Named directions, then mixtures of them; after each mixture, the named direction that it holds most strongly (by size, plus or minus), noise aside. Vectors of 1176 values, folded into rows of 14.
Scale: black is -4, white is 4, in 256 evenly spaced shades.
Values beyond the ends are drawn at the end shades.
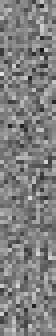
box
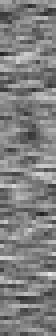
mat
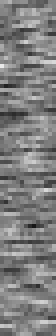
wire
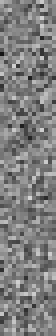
box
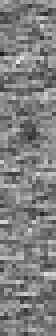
mat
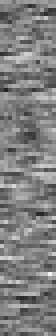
mat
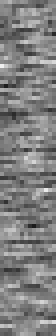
wire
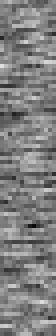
wire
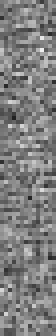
box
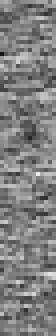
mat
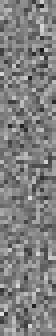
box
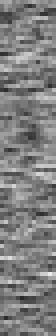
mat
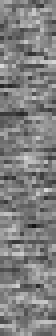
wire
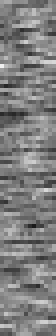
wire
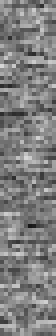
wire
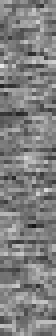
wire
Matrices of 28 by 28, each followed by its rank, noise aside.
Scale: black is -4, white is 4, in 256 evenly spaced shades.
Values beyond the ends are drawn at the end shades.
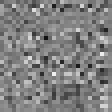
five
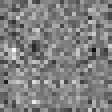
four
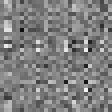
three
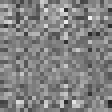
four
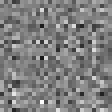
three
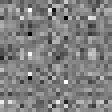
three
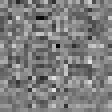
four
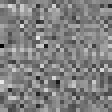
five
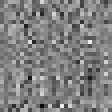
four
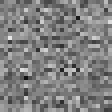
six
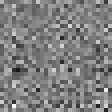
four
